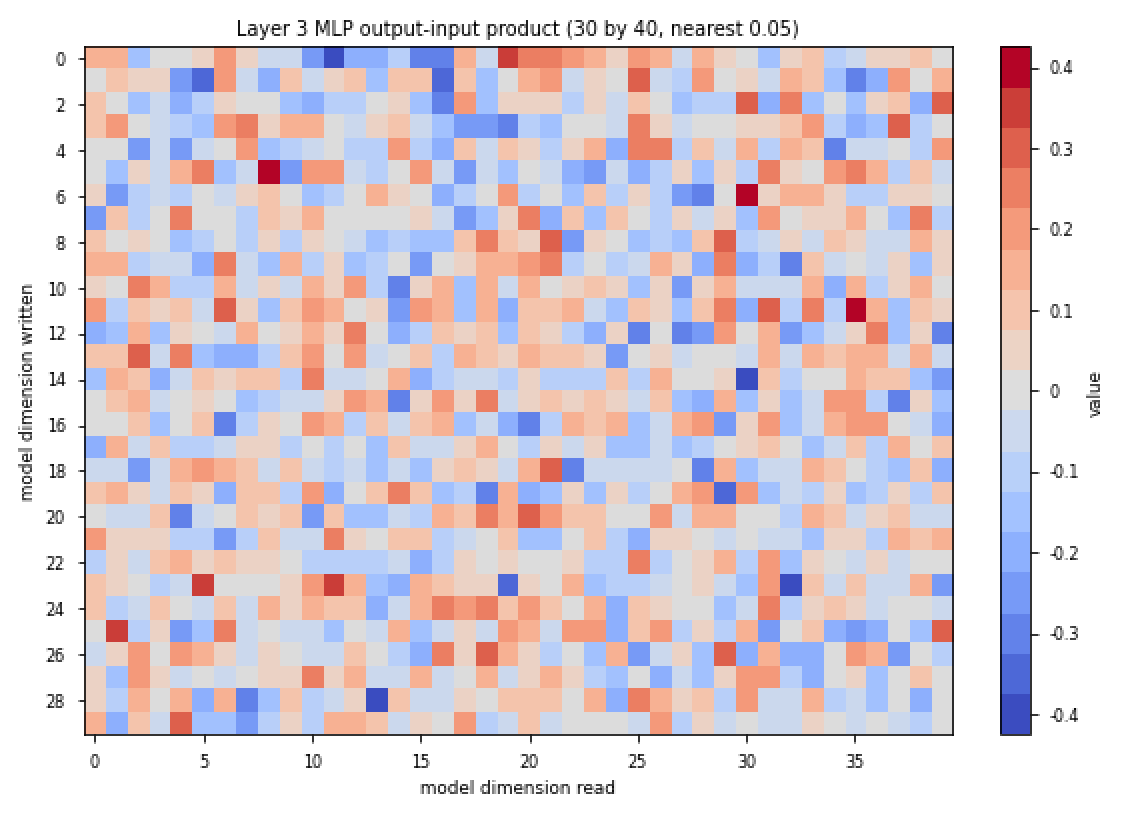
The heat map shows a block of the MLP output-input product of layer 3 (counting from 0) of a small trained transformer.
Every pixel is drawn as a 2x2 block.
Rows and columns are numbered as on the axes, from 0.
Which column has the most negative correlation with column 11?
19
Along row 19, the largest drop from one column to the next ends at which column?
29
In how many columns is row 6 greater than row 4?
20
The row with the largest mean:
11
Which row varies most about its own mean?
0
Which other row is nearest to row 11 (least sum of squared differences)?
10
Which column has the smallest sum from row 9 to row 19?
32
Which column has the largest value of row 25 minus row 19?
6
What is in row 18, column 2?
-0.25
